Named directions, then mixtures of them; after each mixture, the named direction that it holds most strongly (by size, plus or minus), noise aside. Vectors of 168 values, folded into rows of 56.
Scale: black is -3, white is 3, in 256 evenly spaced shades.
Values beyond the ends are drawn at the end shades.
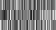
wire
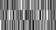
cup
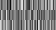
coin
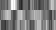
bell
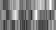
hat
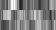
bell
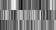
bell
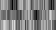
bell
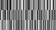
coin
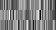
cup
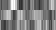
bell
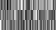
coin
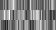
bell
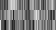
bell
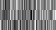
wire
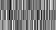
coin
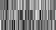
cup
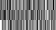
coin
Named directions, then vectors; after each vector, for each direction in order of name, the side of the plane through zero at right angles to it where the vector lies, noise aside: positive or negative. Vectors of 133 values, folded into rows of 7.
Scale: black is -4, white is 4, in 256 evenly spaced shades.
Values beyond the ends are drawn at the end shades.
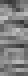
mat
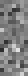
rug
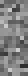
positive, positive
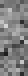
positive, negative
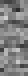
positive, positive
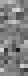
negative, negative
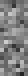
positive, negative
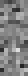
positive, positive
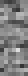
positive, positive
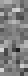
negative, negative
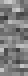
negative, negative
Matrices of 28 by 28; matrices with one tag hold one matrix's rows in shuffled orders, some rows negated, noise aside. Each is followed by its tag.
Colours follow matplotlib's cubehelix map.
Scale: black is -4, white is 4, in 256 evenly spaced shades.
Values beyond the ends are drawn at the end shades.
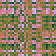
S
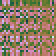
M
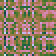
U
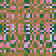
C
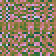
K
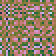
K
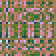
K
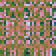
C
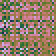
M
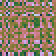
K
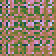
K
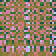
C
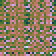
C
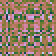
K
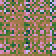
C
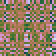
C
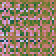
M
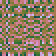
K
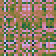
U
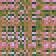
S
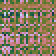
M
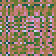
K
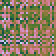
M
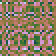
K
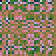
K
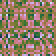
K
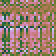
M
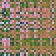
M
